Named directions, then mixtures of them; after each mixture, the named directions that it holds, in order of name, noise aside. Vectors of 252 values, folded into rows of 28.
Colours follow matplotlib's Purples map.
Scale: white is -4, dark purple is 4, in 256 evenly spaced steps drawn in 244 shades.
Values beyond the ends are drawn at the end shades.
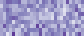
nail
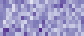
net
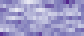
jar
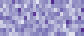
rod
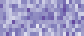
nail.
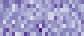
nail, net.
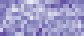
jar, net.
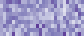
nail.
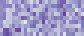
nail, net.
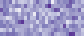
jar, rod.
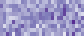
nail.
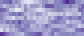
jar.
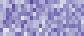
net.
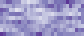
jar.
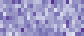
nail, rod.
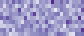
rod.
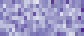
jar, rod.
